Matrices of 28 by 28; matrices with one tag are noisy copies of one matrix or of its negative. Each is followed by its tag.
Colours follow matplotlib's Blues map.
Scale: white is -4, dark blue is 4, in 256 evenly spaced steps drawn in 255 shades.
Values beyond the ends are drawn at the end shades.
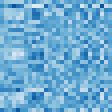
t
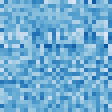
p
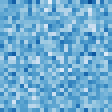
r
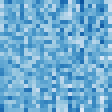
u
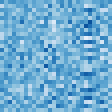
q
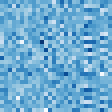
q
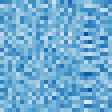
q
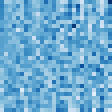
u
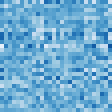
p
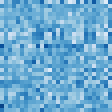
p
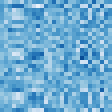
t
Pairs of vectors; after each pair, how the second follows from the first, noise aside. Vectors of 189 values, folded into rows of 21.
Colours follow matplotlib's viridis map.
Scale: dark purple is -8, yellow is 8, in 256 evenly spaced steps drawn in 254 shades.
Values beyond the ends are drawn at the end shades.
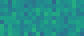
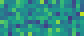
reversed, negated, scaled up.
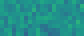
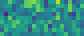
reversed, negated, scaled up.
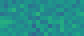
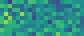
wrapped around, negated, scaled up.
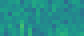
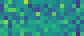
wrapped around, negated, scaled up.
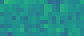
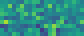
wrapped around, negated, scaled up.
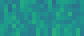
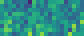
reversed, negated, scaled up.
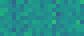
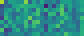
wrapped around, scaled up.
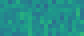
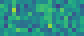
wrapped around, scaled up.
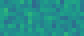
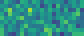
reversed, negated, scaled up.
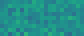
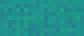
wrapped around, shrunk.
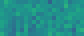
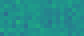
wrapped around, shrunk.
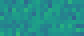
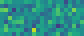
reversed, negated, scaled up.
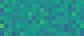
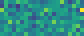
reversed, scaled up.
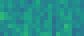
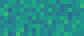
shuffled.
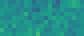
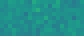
negated, shrunk.
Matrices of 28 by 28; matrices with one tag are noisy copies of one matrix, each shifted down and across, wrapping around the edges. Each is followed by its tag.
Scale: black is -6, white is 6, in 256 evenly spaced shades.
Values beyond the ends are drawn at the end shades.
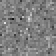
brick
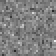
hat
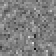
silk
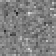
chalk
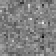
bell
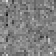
bell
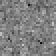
chalk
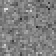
chalk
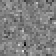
silk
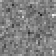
chalk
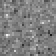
chalk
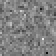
hat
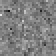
brick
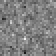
bell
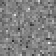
hat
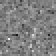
brick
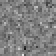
silk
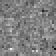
chalk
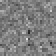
silk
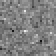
chalk
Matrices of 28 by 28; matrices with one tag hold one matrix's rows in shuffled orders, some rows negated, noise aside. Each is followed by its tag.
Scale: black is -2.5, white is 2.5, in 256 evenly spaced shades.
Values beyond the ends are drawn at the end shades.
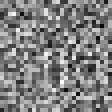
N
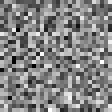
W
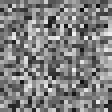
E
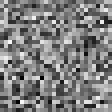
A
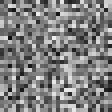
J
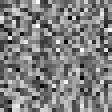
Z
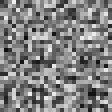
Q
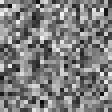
Z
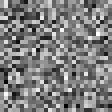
A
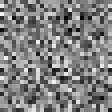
W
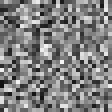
Z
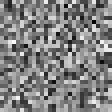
E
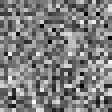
J
